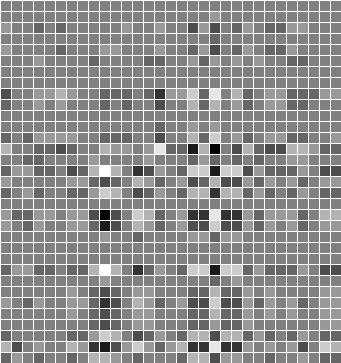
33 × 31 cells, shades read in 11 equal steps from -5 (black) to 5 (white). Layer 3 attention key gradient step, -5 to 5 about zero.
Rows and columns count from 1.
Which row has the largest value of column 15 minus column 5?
14
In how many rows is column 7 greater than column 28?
11
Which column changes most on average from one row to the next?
20
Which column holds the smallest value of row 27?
10
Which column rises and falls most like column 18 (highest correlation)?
22
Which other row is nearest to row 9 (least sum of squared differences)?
13
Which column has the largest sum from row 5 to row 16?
18
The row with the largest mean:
9
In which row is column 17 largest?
32
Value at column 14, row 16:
-2
